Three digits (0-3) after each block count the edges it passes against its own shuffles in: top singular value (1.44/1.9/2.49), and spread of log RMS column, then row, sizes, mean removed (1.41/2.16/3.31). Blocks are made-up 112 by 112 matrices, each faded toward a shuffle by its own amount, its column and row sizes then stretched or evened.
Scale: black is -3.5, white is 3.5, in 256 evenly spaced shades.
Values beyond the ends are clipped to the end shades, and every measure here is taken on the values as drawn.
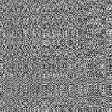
3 2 2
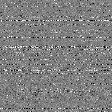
2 0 3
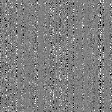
1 3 0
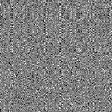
3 2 0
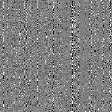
3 3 0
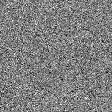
1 0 0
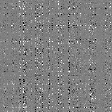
1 3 2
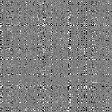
3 3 3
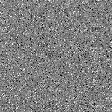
2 0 0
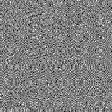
3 0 0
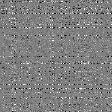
1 2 3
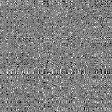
3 2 2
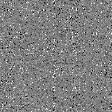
0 2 1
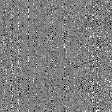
1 3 1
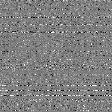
2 0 3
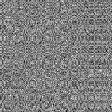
3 1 0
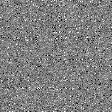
0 1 2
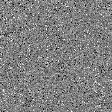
0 1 0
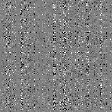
2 3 2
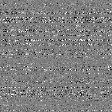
0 1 3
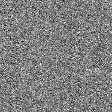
0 1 0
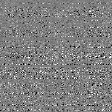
1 2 3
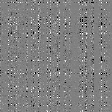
1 3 2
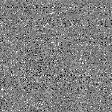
1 1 2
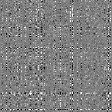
3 3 2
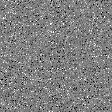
0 1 1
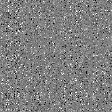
1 2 1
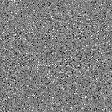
2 0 1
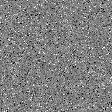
1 0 0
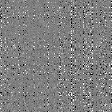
2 3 2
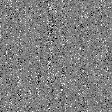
0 2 0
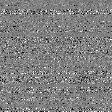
0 0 3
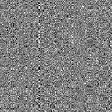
3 2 0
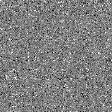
0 1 2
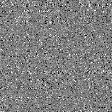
1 1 2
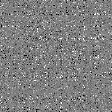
0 2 2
